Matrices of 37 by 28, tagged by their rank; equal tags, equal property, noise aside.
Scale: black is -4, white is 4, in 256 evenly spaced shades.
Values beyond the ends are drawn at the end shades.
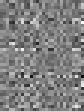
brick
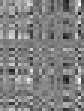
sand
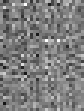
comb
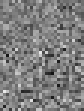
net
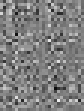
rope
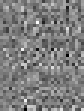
rope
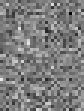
net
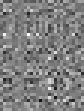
rope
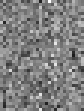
net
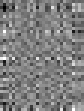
sand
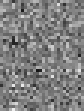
net
